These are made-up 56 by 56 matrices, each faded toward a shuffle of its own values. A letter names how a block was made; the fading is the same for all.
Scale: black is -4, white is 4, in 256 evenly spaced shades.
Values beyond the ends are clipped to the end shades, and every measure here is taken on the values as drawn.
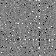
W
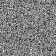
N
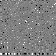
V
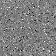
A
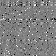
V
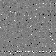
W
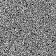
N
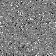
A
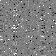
W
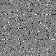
A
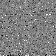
A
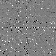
W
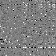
V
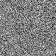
N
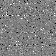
A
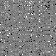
W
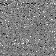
A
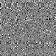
V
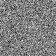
N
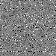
A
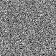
N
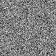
N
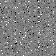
W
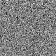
N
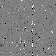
W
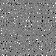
W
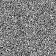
N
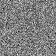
N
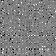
V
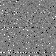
A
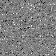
A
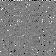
W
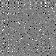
W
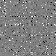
W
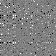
W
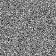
N
